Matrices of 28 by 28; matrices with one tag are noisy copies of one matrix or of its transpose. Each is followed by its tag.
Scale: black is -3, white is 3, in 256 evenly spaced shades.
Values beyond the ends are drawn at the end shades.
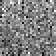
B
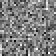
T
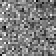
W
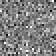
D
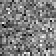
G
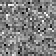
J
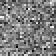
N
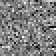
T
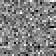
T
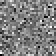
D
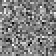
J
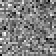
W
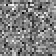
J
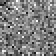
N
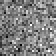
G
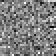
T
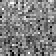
B
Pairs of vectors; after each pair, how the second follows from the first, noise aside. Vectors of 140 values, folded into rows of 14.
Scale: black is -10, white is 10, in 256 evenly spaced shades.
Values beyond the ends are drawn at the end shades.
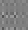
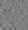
wrapped around, negated, shrunk.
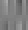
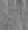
shrunk.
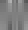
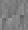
wrapped around, negated, shrunk.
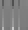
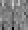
negated, scaled up.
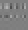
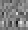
reversed, scaled up.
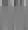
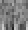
reversed, scaled up.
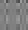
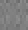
shrunk.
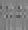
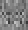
reversed, scaled up.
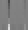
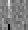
negated, scaled up.
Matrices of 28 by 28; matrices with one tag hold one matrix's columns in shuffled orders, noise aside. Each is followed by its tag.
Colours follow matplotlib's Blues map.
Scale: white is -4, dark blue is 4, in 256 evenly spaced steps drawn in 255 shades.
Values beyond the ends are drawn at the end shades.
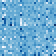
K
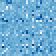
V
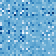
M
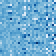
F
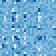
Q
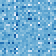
F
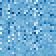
M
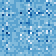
M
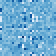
Q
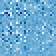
M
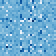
V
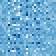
F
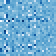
V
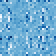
Q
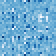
Q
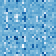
Q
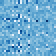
V
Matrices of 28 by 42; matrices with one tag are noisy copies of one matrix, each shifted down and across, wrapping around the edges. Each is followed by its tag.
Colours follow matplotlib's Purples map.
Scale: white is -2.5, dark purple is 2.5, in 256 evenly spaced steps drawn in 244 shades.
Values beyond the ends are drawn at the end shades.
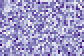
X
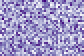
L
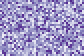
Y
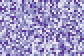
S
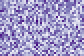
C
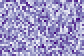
S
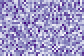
C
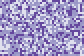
S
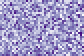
L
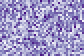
C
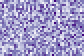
C
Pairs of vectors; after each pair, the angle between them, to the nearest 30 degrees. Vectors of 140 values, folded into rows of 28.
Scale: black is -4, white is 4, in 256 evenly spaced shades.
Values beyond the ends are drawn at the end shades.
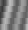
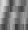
150 degrees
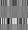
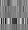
150 degrees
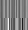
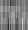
150 degrees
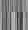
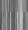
150 degrees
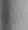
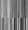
120 degrees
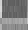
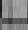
150 degrees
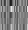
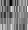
30 degrees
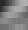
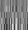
90 degrees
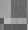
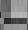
150 degrees
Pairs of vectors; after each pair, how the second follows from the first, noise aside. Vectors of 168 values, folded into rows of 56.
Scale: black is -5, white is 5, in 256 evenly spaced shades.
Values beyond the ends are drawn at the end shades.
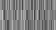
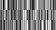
wrapped around, scaled up.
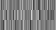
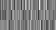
wrapped around.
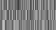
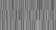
reversed, negated, shrunk.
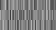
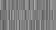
negated, shrunk.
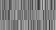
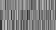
wrapped around.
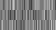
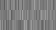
reversed, negated, shrunk.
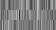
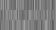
wrapped around, negated, shrunk.
